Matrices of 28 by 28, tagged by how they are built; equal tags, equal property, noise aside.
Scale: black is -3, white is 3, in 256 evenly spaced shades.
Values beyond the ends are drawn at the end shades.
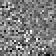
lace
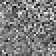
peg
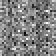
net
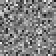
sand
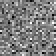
sand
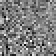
lace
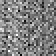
net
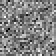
net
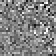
peg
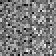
net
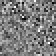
peg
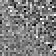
peg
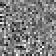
lace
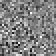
lace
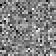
net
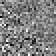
lace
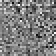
peg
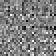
sand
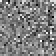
peg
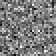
net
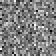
net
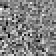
lace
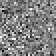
lace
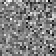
peg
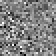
lace
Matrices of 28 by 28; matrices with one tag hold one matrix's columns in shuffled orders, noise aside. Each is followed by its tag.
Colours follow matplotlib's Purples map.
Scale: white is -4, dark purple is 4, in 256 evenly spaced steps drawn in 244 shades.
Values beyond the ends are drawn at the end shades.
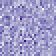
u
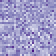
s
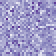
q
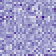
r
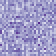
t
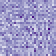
s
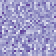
t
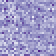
r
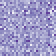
q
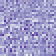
s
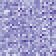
q
